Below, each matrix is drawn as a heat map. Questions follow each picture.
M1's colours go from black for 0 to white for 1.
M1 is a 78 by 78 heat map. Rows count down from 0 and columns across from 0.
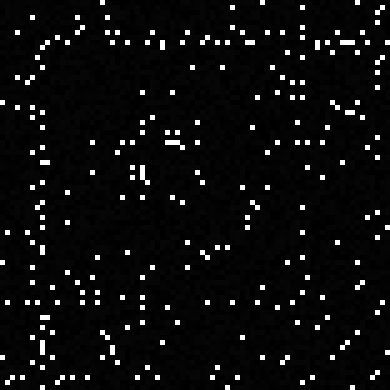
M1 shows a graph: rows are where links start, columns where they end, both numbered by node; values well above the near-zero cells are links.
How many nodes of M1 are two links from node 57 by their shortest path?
3
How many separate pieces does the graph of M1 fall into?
6
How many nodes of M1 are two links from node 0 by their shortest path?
3
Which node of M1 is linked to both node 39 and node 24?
node 28
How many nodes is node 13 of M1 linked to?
4
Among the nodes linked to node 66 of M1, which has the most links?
node 71
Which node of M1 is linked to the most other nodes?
node 8
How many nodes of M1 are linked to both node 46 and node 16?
2
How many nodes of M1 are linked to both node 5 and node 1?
2
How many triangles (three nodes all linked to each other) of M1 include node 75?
0
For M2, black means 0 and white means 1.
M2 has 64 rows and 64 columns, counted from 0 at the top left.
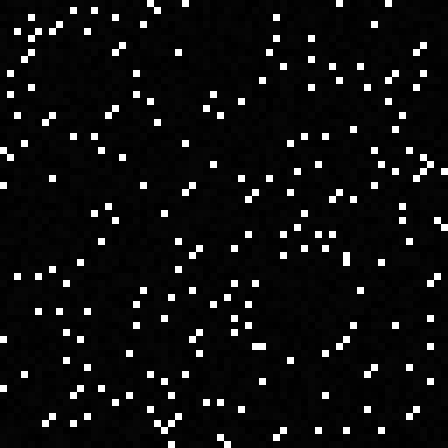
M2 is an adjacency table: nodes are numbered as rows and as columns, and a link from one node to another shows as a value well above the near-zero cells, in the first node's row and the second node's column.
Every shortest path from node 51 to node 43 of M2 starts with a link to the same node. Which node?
node 9
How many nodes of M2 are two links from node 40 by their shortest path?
8
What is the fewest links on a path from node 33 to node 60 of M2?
5
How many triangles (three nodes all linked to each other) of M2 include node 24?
0
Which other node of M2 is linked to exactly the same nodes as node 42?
node 63
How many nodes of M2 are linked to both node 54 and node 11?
1
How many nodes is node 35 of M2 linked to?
4
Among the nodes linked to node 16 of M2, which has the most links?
node 7
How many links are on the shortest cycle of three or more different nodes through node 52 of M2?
4
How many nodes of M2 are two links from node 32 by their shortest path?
1
